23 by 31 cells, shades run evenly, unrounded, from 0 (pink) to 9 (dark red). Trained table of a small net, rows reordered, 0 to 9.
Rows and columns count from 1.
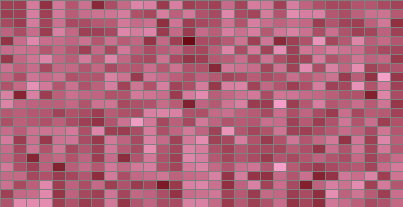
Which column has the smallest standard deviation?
6
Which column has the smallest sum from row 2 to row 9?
3
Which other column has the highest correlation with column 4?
2
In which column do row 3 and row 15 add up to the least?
18
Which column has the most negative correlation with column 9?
20
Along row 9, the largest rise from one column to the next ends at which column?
31
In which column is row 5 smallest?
25
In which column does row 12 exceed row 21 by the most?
15
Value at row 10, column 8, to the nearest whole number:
4
